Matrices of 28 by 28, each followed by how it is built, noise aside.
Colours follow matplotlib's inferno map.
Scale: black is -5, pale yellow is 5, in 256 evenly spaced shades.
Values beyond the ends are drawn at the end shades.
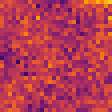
smooth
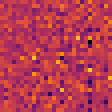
uneven columns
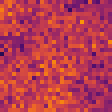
smooth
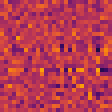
low rank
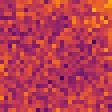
smooth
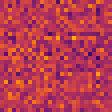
low rank
